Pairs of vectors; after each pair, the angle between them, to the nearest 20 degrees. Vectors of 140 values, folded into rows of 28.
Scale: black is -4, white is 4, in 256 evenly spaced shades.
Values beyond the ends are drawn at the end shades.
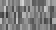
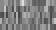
20 degrees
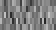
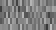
120 degrees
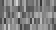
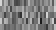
120 degrees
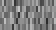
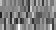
80 degrees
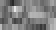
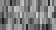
60 degrees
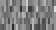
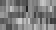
120 degrees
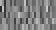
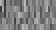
20 degrees
